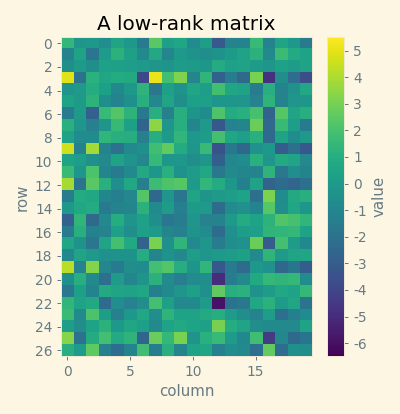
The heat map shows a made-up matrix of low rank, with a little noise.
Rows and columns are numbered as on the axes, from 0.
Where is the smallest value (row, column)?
22, 12
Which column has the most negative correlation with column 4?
2
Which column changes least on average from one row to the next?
10
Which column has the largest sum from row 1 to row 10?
7
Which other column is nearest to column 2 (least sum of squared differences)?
8
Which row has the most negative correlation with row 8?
14
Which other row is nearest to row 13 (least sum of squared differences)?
18
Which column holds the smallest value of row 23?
17
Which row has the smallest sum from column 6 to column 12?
20
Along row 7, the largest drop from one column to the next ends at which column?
16
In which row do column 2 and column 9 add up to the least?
15
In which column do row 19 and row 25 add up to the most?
0
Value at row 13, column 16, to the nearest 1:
3
